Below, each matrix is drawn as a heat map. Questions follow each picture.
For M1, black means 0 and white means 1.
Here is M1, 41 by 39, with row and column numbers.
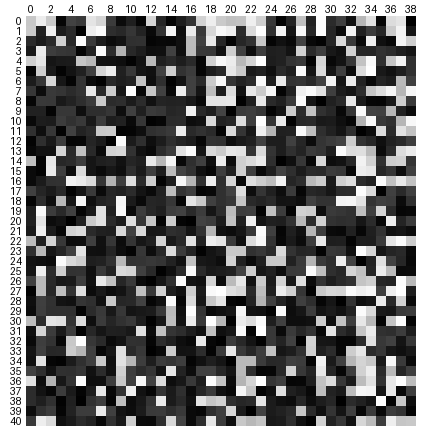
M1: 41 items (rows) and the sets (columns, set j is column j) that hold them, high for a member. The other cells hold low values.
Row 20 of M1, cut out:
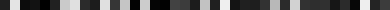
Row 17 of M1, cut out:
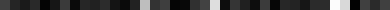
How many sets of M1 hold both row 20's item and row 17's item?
1
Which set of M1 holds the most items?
33
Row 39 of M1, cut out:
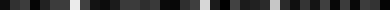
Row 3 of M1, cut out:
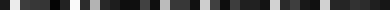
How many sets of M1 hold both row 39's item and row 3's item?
3
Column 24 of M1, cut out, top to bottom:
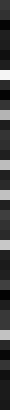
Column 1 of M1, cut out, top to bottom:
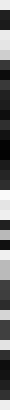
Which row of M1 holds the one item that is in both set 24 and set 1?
19
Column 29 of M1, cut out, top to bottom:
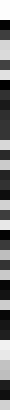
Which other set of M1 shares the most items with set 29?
36
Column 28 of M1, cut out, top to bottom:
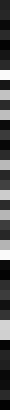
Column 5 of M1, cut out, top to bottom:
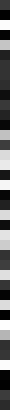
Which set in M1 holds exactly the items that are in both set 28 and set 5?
4
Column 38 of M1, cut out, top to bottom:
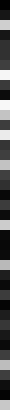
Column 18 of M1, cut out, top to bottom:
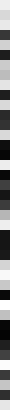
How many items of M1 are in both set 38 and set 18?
9
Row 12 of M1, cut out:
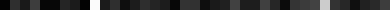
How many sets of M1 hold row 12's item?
2
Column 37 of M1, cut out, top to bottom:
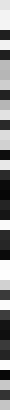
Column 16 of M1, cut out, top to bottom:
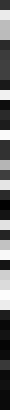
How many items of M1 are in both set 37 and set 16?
8
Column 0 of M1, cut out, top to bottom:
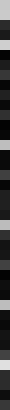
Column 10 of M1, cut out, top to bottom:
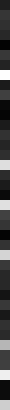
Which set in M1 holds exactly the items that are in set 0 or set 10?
22
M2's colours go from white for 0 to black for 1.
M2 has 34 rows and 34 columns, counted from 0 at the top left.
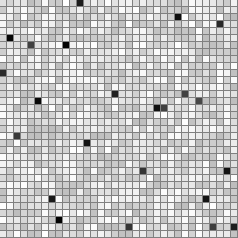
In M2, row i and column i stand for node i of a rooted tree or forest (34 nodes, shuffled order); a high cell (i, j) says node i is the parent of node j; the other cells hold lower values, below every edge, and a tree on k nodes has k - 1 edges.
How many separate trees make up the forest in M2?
11
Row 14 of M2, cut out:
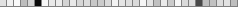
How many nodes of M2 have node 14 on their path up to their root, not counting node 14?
5
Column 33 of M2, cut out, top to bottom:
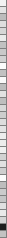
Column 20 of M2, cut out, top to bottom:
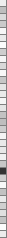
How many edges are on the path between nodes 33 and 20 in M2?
3
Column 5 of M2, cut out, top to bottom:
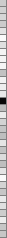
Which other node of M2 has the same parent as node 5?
28
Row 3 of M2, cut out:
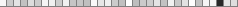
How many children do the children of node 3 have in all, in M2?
1
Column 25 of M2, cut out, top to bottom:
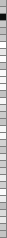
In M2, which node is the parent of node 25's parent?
19
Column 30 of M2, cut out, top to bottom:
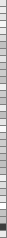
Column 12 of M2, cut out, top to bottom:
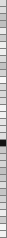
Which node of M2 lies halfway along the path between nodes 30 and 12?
24
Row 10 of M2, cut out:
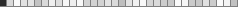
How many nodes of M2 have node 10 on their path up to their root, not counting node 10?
2
